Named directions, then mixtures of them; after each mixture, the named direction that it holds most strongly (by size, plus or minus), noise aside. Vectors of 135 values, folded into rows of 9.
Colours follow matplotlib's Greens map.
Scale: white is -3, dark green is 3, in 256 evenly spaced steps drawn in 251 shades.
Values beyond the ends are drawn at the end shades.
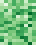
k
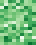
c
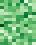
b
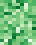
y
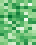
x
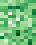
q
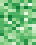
x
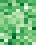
y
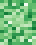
y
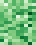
k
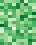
b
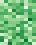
k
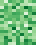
c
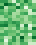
c
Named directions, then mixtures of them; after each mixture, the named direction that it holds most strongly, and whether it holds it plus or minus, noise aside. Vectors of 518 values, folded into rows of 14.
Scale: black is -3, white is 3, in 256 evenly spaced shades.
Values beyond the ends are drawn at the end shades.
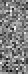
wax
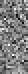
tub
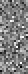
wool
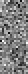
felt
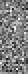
wax, plus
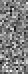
wax, minus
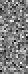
wool, plus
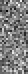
felt, minus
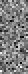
wool, minus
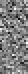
tub, plus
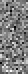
wax, minus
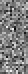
wax, minus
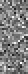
tub, minus
